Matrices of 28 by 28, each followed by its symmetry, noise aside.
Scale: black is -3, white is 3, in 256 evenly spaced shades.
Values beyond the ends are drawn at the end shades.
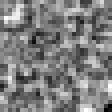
symmetric.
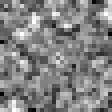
symmetric.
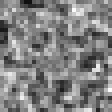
symmetric.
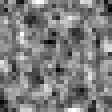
same after a half turn.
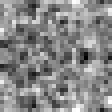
mirrored top to bottom.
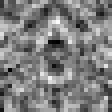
mirrored left to right.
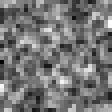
same after a half turn.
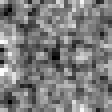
mirrored top to bottom.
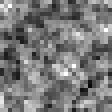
symmetric.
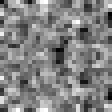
mirrored top to bottom.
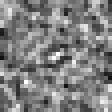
same after a half turn.
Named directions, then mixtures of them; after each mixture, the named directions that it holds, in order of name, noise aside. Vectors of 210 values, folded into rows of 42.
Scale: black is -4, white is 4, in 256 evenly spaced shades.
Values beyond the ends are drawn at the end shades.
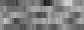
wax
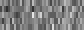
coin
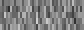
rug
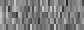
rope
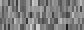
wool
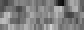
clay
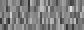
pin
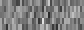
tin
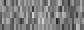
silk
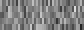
silk, tin, wool.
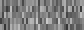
pin, rug, wool.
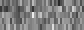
clay, coin.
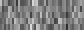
wool.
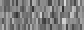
coin, rope, wool.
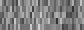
rug, silk, wool.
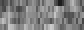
clay.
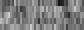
clay, rope, wool.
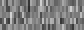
pin.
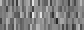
coin, silk, wool.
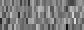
pin, rug, wool.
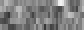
clay.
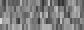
clay, pin, tin.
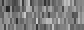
coin, rug, wax.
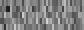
coin, pin, rug.
